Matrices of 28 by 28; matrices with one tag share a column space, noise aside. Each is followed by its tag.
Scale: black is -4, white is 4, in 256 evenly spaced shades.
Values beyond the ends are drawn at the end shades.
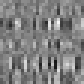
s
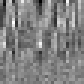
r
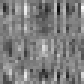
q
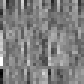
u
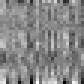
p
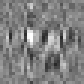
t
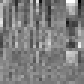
r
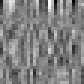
u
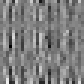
p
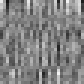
u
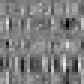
s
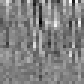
r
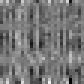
p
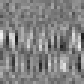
t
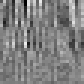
r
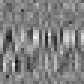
t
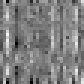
p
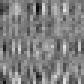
q
